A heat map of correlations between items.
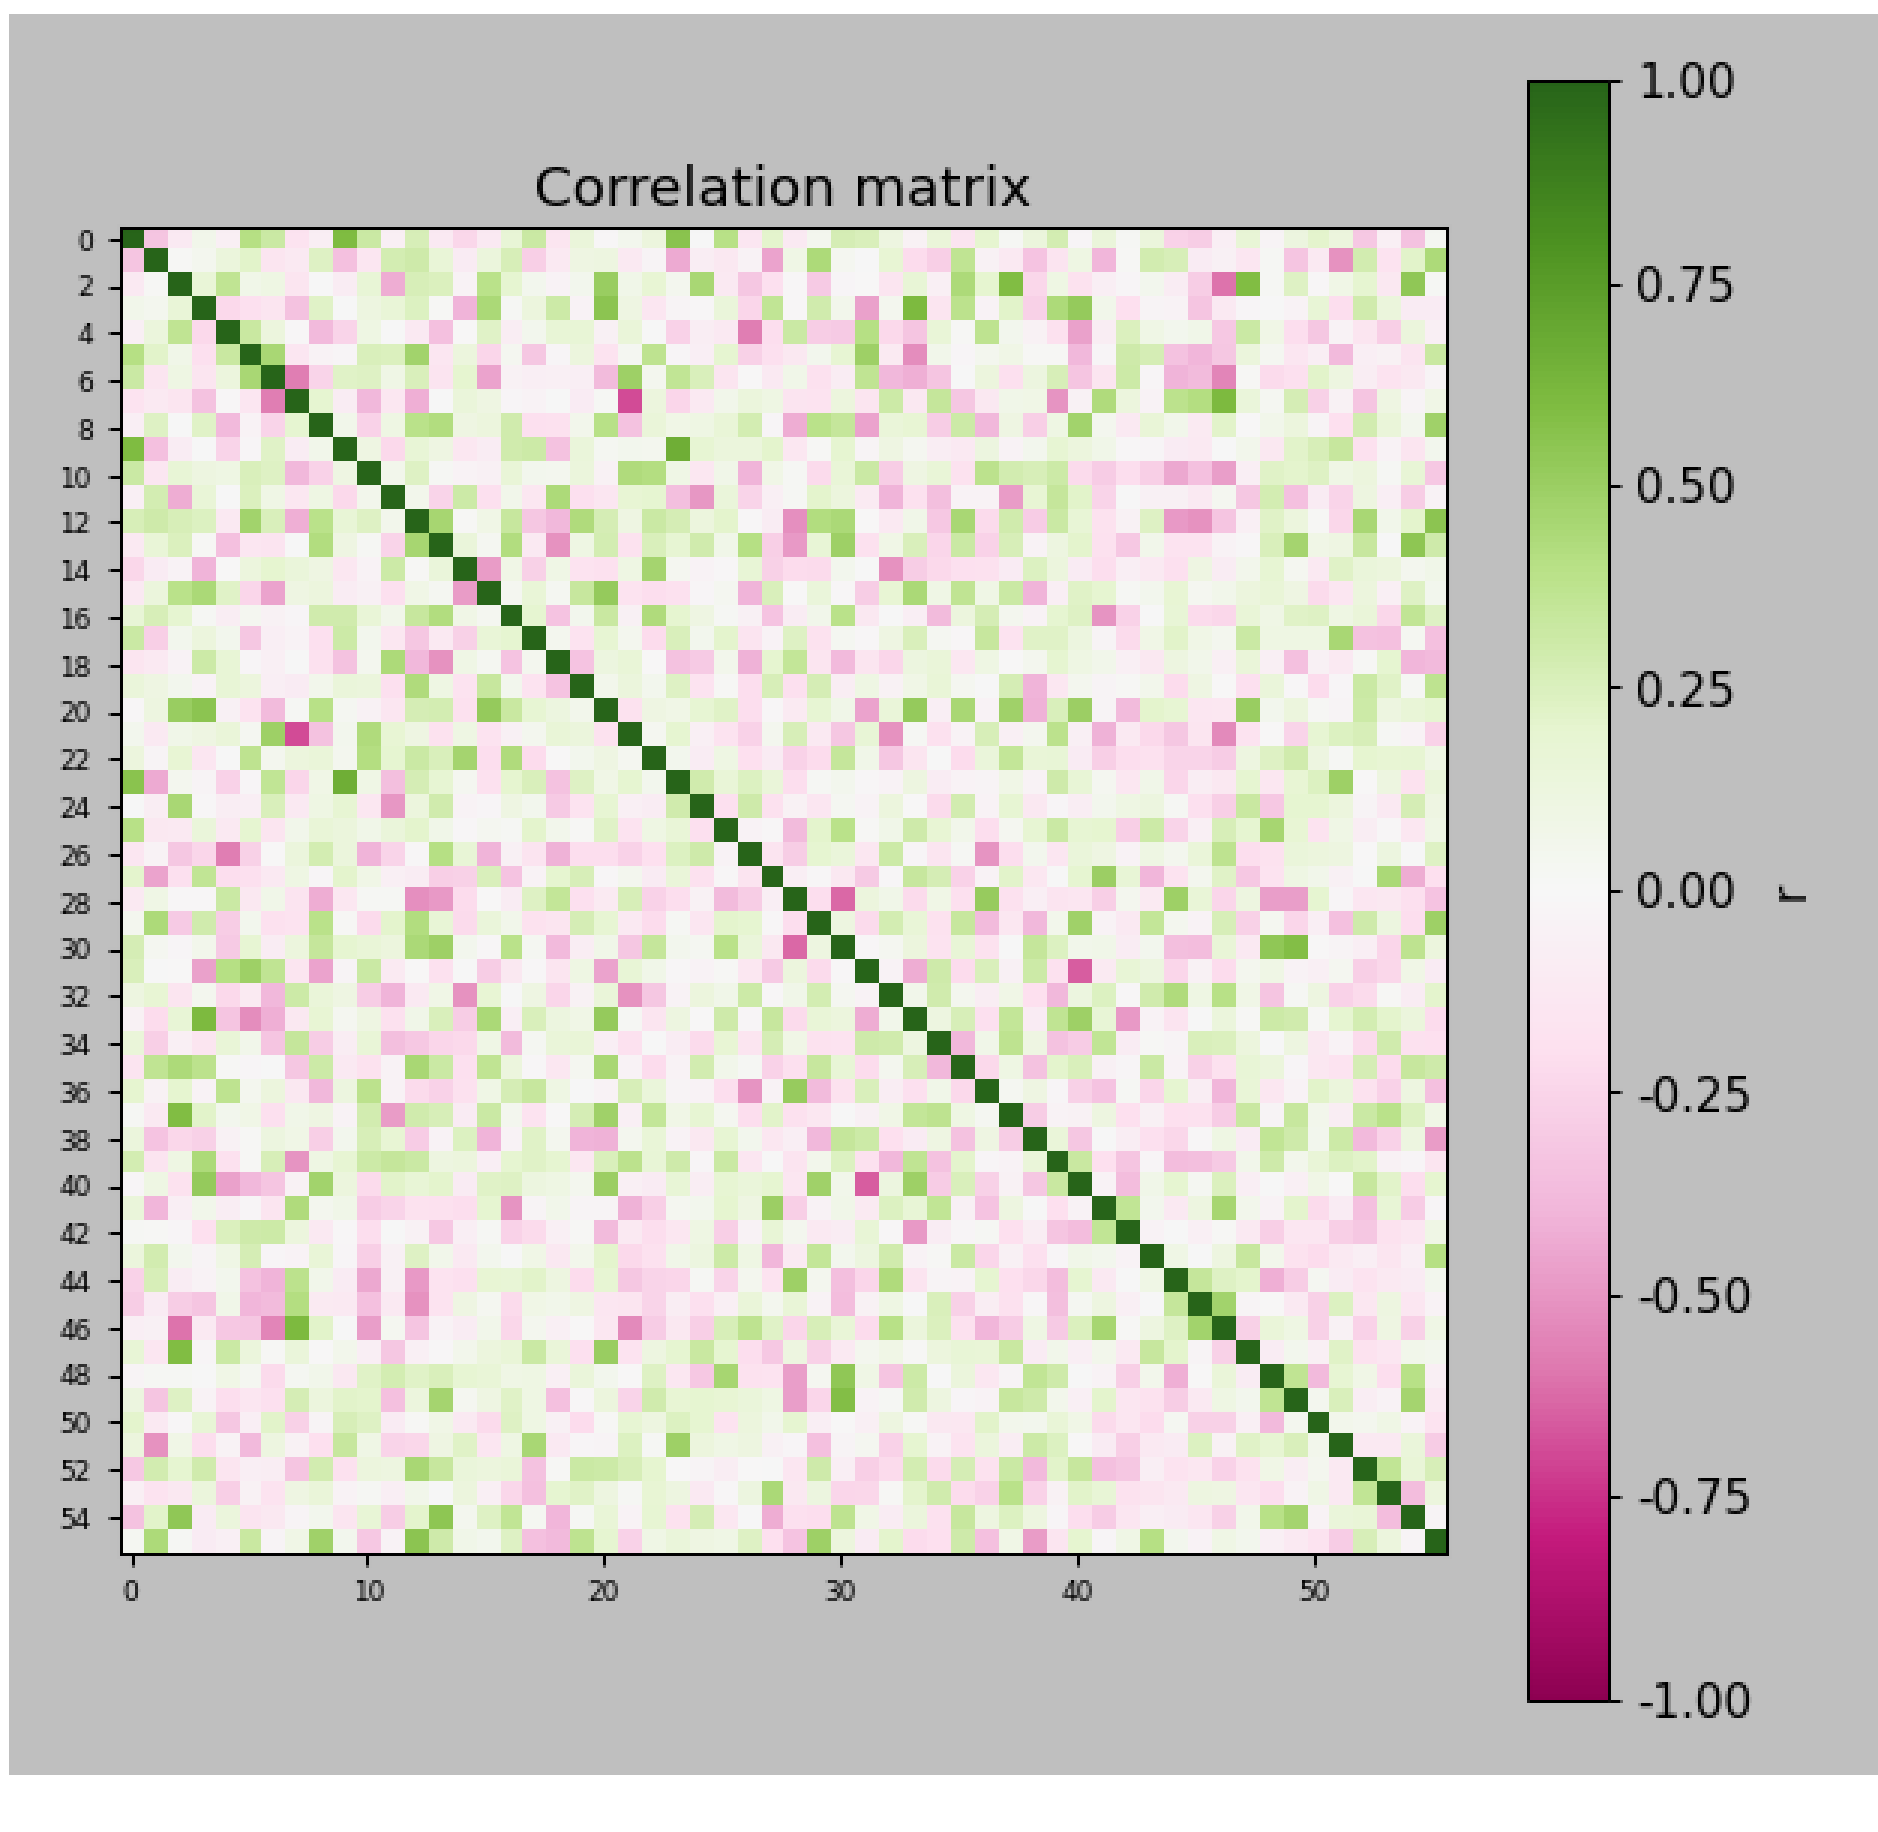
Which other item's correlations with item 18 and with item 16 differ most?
13
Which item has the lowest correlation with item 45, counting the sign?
12
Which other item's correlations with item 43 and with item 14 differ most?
32
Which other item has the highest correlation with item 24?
2
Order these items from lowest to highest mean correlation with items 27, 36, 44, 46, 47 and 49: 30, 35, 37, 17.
35, 30, 37, 17
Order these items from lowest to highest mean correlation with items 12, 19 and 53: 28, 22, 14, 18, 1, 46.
28, 18, 46, 14, 1, 22
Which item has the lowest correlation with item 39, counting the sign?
7
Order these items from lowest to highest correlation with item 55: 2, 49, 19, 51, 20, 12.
51, 49, 2, 20, 19, 12
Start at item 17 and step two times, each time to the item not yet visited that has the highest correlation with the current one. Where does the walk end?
23
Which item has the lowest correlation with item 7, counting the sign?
21
